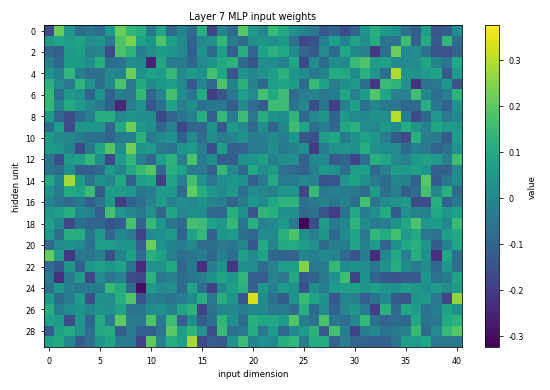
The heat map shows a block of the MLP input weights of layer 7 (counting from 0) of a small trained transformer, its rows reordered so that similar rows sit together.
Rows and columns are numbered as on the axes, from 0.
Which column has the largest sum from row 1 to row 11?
8
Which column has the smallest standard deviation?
13
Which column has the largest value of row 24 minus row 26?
32
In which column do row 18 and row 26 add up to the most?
14
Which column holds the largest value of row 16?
31
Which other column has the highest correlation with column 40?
36
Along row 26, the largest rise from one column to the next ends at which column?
33
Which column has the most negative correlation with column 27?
2
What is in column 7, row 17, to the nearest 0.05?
0.05
